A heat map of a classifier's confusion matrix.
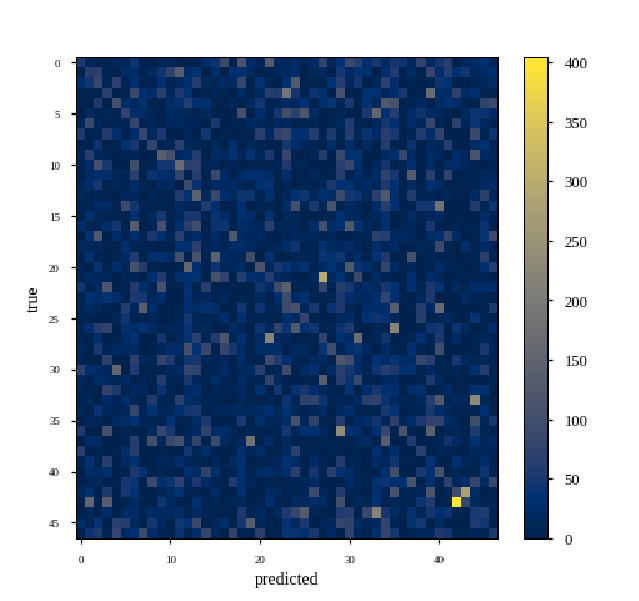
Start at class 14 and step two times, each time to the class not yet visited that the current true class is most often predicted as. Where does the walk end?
35
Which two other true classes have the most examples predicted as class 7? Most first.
24, 46
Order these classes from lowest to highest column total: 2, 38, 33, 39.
38, 2, 33, 39
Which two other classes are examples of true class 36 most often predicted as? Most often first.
29, 39
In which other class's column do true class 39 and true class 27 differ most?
21
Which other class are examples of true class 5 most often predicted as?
33
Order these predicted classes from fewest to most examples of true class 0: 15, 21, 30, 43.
43, 15, 30, 21
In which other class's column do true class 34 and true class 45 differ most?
19
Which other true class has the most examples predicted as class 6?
16
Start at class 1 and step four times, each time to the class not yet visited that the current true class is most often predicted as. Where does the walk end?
15
